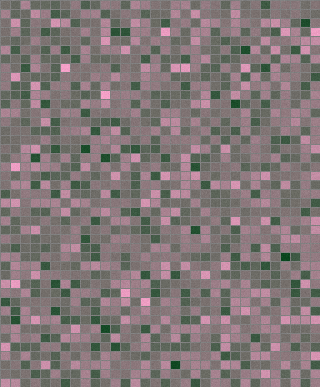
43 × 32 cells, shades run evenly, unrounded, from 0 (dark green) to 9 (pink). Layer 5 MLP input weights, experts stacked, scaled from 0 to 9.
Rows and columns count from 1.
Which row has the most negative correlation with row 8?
25
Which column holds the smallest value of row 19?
20
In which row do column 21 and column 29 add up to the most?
36
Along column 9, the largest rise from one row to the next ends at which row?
18
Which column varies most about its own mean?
2
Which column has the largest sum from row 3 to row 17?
11
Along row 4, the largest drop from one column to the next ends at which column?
12
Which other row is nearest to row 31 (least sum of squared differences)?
7
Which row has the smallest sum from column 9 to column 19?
39
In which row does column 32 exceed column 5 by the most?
4
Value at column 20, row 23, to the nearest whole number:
6
